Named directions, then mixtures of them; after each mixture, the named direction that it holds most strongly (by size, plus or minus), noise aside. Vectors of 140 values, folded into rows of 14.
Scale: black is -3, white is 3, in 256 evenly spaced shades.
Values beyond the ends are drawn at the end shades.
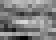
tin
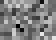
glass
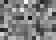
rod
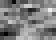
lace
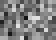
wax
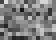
rod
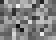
glass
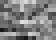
tin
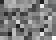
glass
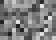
glass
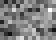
lace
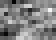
lace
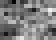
lace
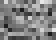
rod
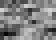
lace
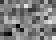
glass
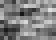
lace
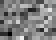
wax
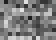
rod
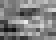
tin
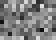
wax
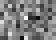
wax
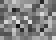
glass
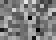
rod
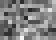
lace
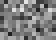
rod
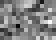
glass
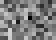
wax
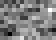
lace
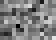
glass
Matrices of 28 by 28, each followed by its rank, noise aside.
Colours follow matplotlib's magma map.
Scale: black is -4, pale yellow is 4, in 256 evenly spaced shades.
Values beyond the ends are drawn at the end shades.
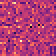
six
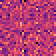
six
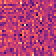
six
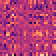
three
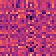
four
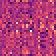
four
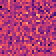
eight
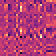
three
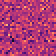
six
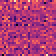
four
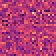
six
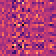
three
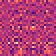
three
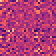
four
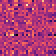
four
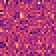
six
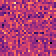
six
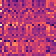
three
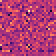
eight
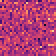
eight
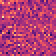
six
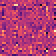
four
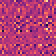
four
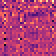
four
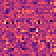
six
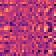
three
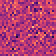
eight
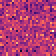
eight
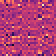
four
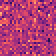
eight
